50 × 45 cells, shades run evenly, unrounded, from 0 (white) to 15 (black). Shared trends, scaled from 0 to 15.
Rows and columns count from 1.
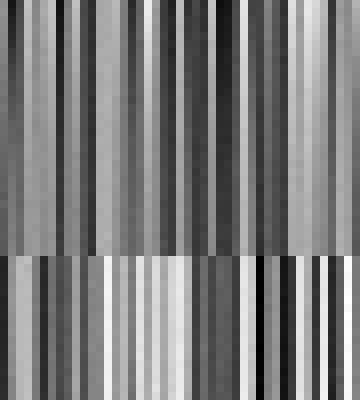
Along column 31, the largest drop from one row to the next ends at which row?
33
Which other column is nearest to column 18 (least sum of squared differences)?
32
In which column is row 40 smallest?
44
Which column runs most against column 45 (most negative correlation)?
11
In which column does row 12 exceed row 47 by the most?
22
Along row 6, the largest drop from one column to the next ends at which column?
37
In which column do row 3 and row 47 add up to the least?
31
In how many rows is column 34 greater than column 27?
32
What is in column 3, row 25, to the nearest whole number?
9
